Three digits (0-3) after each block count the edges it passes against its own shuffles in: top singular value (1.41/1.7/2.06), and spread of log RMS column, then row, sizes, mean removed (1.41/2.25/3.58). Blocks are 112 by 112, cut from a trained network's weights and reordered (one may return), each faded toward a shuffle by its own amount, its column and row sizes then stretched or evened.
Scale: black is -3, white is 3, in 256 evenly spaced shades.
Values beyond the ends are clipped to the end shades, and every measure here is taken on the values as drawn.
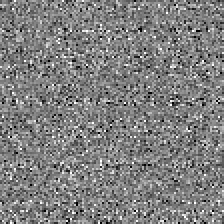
0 1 2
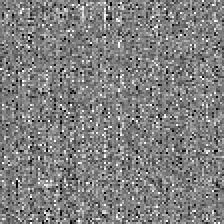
1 2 1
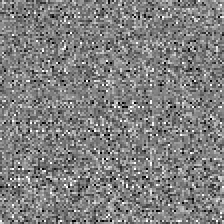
0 1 2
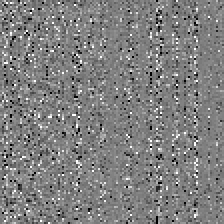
0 3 0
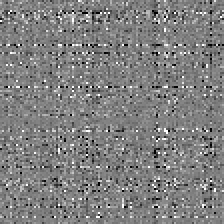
2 2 3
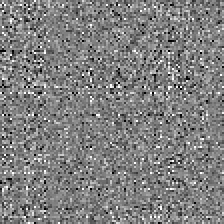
0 2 2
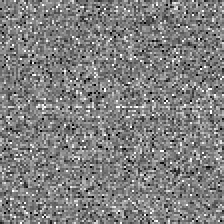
0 0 0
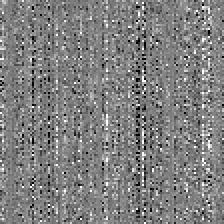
3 3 1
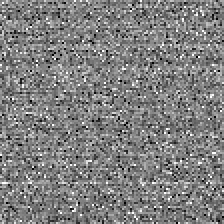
1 0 0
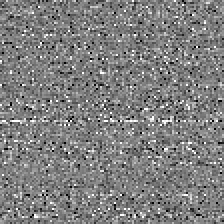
0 0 2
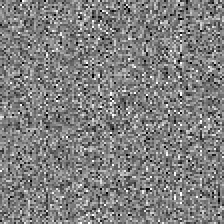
2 2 0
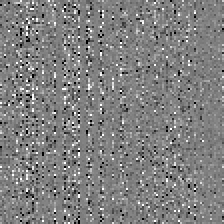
0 3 0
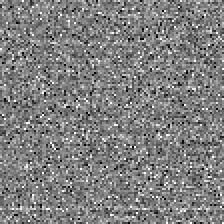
0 0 0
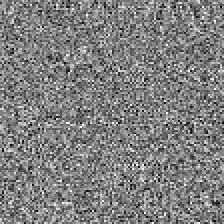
3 0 1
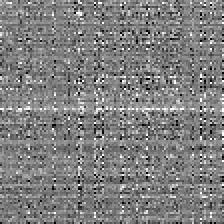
3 3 2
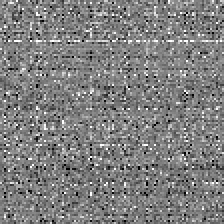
2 2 2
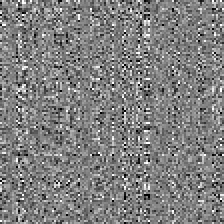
3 3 2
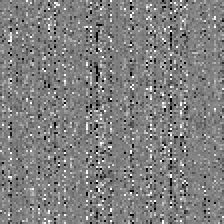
1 3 0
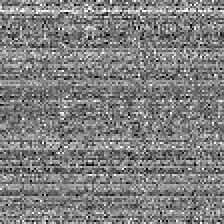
3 0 2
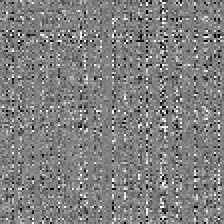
1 3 2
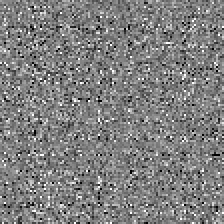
0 2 2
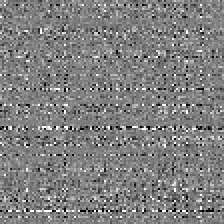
3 2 3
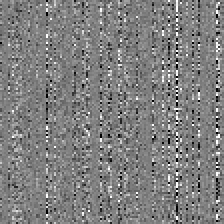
3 3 0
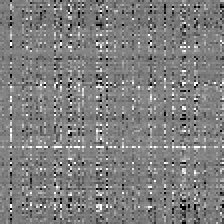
3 3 2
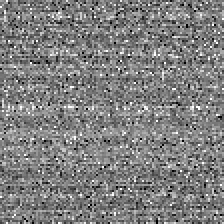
2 0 1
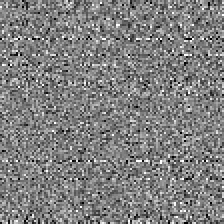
3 1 2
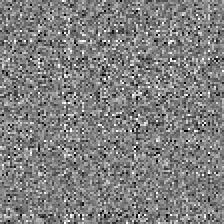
1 2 2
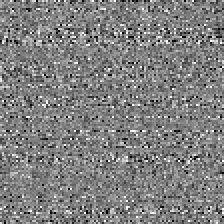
0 0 3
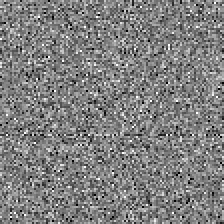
1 1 0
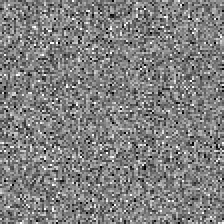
0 1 1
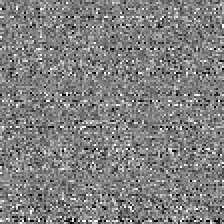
0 1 3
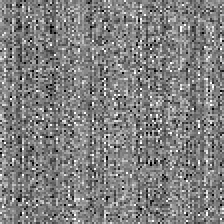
3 2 1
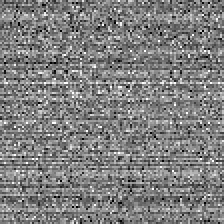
3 1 1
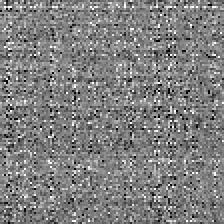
2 2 1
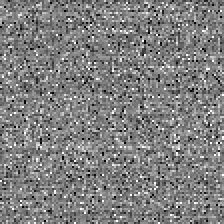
1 1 0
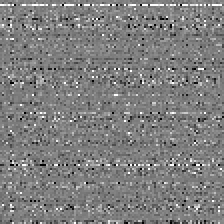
2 1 3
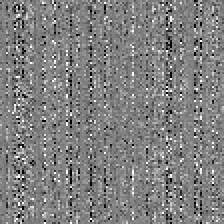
2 3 0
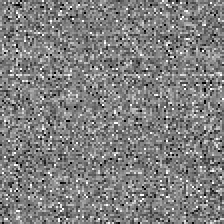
0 1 0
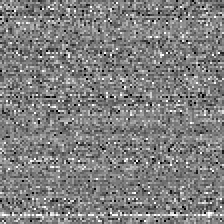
2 0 2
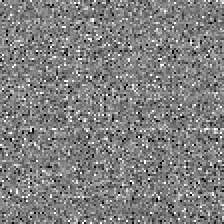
0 0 1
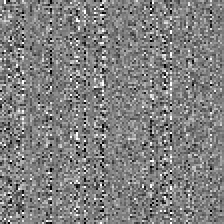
2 3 0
